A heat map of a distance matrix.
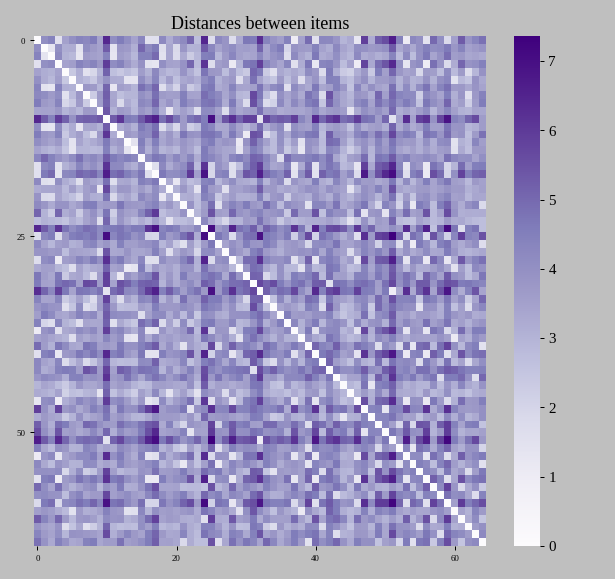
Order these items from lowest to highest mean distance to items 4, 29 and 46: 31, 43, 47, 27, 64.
27, 43, 64, 47, 31
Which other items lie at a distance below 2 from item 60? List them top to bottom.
5, 13, 14, 29, 38
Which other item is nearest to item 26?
54
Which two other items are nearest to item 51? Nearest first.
32, 10
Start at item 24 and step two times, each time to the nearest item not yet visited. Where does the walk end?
57
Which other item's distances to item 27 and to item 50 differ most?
47
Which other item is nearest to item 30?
12
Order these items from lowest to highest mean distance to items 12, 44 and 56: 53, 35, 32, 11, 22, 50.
53, 35, 11, 22, 50, 32
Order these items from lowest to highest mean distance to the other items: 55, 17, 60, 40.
60, 55, 40, 17
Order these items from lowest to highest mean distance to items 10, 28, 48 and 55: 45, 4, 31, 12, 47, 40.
4, 45, 40, 12, 47, 31
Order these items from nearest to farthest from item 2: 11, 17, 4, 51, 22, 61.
11, 22, 4, 61, 51, 17
